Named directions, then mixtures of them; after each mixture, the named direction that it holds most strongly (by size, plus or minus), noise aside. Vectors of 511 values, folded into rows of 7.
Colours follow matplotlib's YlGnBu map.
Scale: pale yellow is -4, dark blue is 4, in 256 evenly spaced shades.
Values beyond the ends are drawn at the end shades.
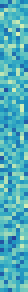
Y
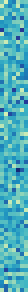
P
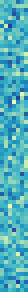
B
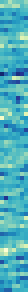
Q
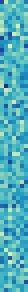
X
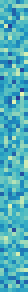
B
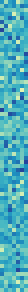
B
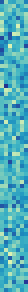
X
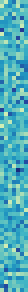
P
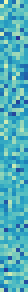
P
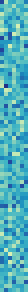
X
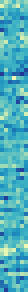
Q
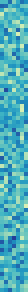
Y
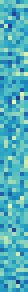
B
